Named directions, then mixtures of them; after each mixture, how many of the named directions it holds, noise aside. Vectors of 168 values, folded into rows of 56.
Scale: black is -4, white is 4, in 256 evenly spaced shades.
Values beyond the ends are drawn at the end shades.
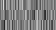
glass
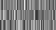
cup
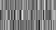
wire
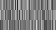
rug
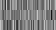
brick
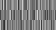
four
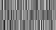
four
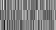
three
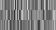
three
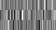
one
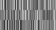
four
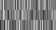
four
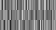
three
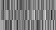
two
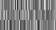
four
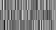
four
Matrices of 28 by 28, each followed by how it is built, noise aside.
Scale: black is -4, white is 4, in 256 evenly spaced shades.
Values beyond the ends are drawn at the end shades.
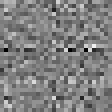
low rank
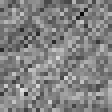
Hankel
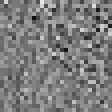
upper triangular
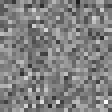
noise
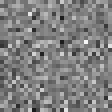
low rank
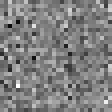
uneven columns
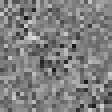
block diagonal
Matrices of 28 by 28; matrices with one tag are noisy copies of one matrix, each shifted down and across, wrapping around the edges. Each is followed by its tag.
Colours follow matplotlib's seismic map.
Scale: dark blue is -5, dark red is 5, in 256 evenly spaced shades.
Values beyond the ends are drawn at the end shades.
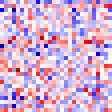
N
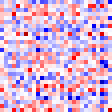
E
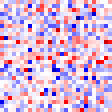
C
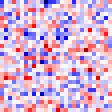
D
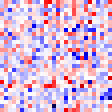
N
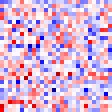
N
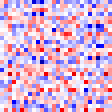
E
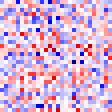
N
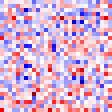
E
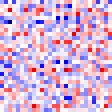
E
